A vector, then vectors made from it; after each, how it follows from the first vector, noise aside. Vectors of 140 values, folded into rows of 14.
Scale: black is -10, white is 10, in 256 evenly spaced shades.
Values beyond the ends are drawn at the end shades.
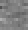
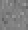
negated, partly zeroed.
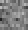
negated, scaled up.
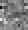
scaled up.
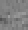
negated, partly zeroed.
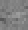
negated, partly zeroed.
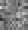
negated, scaled up.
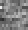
negated, scaled up.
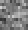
negated, scaled up.
